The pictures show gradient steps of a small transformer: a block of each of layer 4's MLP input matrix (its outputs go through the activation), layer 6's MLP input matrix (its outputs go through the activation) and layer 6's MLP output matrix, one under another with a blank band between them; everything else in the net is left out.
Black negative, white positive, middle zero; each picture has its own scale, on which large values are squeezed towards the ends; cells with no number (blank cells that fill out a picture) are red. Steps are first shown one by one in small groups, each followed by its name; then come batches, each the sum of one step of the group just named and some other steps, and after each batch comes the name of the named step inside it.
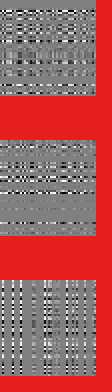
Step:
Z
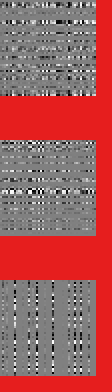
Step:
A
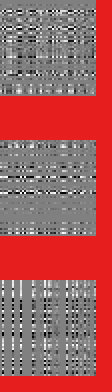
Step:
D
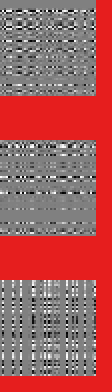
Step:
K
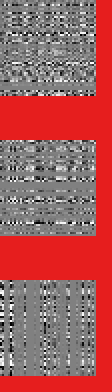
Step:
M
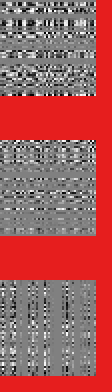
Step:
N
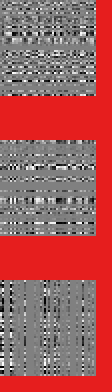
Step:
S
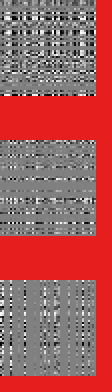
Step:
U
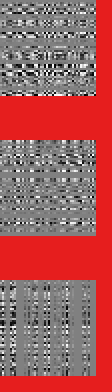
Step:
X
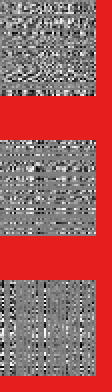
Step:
S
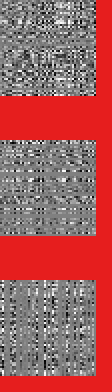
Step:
X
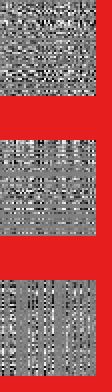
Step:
N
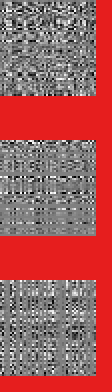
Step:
N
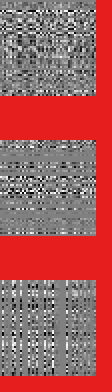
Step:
D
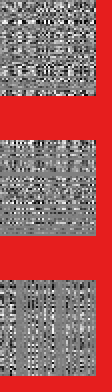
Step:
M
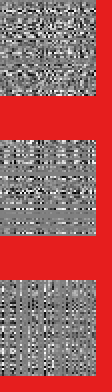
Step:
N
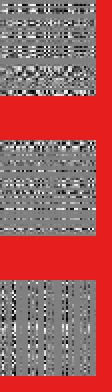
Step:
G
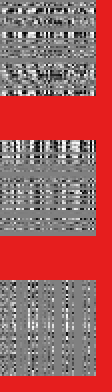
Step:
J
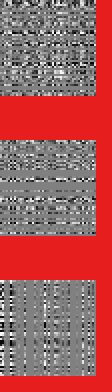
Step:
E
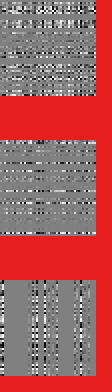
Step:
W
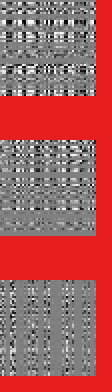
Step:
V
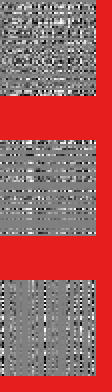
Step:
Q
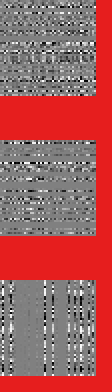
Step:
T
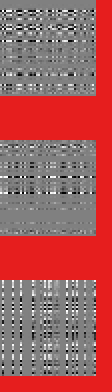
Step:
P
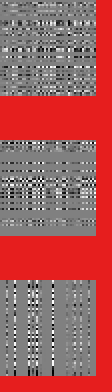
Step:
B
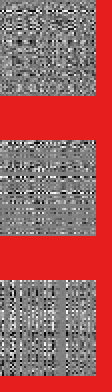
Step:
P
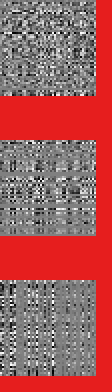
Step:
B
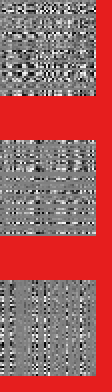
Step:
W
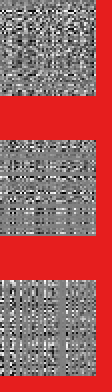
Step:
P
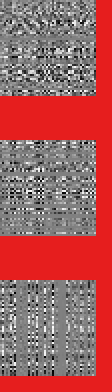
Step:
B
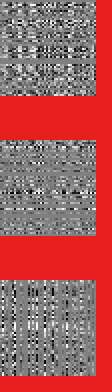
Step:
G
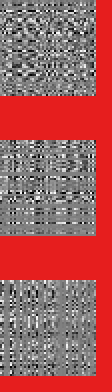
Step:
P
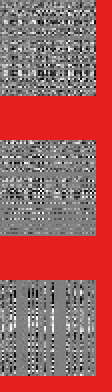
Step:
T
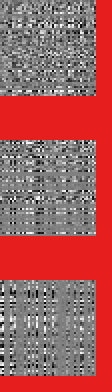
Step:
Q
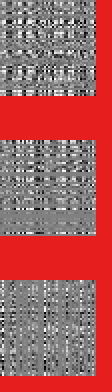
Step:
V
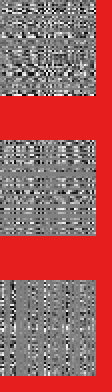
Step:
G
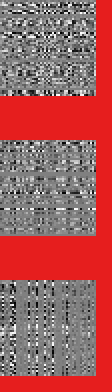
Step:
G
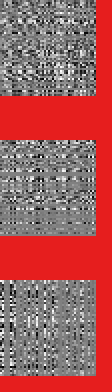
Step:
E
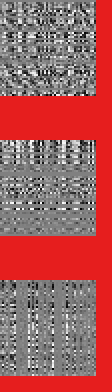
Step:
J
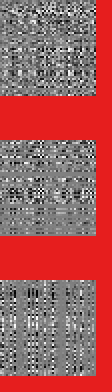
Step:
T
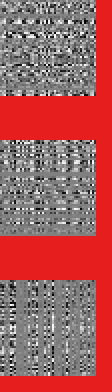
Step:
V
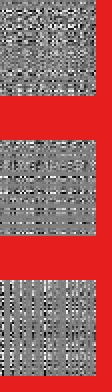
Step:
P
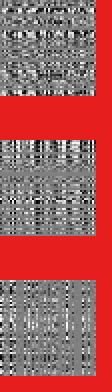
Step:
J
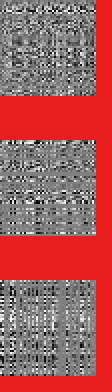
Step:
W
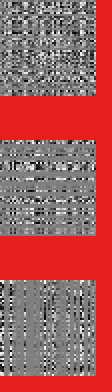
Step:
T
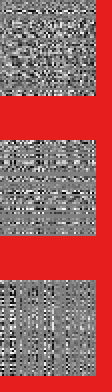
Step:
E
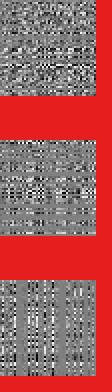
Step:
B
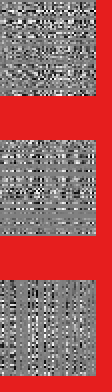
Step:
W
